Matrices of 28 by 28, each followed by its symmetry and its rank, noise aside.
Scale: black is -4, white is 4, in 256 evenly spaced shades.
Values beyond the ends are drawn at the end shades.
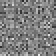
antisymmetric, rank six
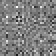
symmetric, rank four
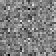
no symmetry, rank five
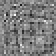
symmetric, rank five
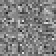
no symmetry, rank six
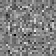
no symmetry, rank six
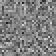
no symmetry, rank six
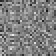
no symmetry, rank five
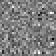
no symmetry, rank four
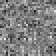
no symmetry, rank five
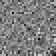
symmetric, rank five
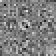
symmetric, rank six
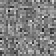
antisymmetric, rank six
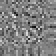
antisymmetric, rank four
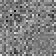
symmetric, rank six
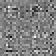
no symmetry, rank five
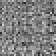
antisymmetric, rank six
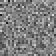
antisymmetric, rank six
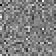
no symmetry, rank five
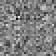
antisymmetric, rank six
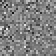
symmetric, rank six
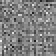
antisymmetric, rank six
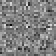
no symmetry, rank four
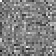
no symmetry, rank six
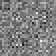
symmetric, rank five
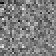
no symmetry, rank six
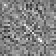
symmetric, rank six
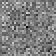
symmetric, rank six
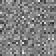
no symmetry, rank six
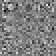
antisymmetric, rank four
